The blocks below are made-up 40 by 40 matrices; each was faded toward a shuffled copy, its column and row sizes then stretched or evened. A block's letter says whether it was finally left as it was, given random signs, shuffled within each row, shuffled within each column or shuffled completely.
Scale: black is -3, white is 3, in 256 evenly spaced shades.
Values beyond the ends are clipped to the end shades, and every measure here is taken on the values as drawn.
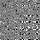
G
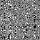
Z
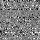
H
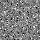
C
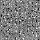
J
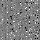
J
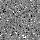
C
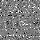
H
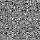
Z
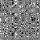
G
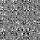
G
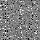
J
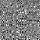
G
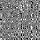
G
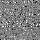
H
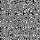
Z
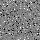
C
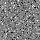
C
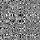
G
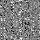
J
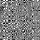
G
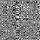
G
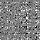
Z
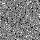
C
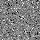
C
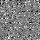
H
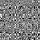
G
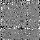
Z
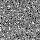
C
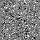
J
